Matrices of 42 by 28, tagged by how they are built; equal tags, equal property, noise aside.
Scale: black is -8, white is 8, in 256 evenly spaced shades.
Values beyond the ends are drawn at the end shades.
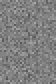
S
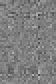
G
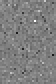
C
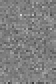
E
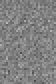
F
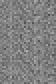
S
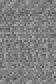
F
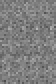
F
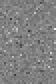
C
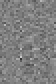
G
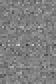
E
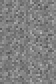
S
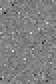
C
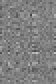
G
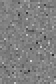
C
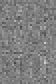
G
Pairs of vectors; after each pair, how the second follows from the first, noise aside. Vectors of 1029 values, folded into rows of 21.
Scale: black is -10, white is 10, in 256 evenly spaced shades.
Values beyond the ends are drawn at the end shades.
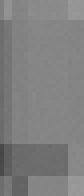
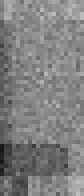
scaled up.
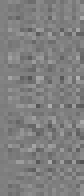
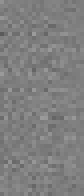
reversed, shrunk.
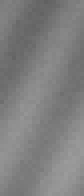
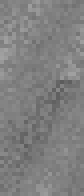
wrapped around, partly zeroed.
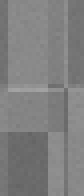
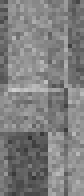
scaled up.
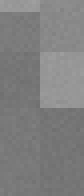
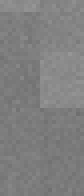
shrunk.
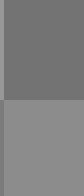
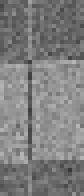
wrapped around, negated, scaled up.
